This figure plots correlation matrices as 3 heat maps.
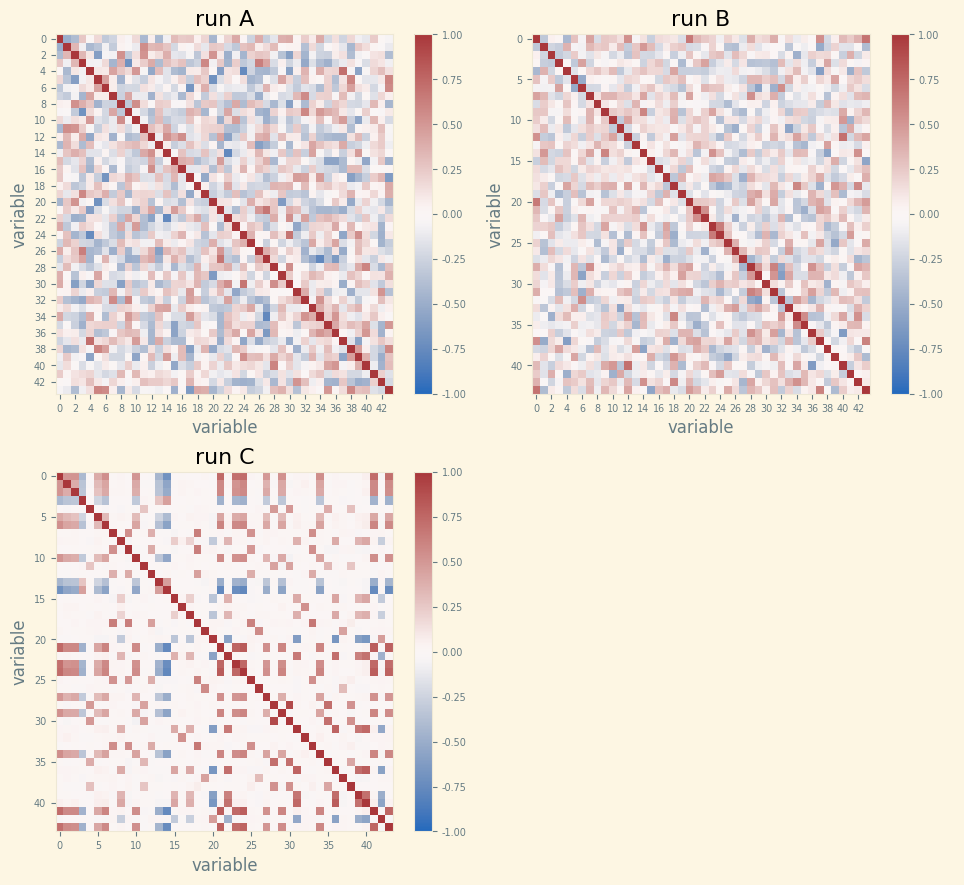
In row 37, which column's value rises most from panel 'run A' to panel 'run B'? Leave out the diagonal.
21
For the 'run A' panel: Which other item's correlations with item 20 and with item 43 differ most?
5
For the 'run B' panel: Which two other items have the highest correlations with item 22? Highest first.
21, 3
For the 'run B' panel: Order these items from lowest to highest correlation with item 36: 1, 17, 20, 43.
1, 43, 17, 20
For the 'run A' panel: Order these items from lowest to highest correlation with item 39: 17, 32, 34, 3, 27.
17, 32, 34, 3, 27
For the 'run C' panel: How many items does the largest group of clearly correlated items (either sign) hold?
17
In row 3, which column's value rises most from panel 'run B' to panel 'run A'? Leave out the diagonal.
19
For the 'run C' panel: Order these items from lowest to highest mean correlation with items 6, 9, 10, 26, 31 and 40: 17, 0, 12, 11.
11, 12, 17, 0
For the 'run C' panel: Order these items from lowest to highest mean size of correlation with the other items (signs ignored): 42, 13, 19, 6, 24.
19, 42, 13, 6, 24
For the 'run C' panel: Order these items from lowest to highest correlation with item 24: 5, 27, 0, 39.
39, 5, 27, 0
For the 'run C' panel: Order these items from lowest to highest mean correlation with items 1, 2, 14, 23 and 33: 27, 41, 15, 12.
15, 12, 27, 41
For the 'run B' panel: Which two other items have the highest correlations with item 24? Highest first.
23, 41
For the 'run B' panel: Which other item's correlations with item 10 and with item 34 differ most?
35
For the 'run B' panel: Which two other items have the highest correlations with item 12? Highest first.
40, 0
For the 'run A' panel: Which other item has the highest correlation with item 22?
30
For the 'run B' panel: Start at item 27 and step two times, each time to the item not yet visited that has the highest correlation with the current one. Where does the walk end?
33
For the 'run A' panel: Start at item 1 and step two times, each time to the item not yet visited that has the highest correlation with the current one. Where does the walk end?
2
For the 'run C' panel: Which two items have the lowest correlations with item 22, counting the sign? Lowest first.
20, 42
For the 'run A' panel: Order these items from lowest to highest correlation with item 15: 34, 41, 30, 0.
34, 41, 30, 0
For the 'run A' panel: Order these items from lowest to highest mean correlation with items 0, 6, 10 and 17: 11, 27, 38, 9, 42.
27, 11, 38, 9, 42
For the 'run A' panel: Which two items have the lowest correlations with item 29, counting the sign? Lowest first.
20, 2
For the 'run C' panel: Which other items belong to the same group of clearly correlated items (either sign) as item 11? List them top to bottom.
4, 28, 30, 35, 38
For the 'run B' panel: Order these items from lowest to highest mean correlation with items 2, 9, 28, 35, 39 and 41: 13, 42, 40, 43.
40, 13, 43, 42
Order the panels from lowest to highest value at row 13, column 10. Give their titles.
run C, run B, run A
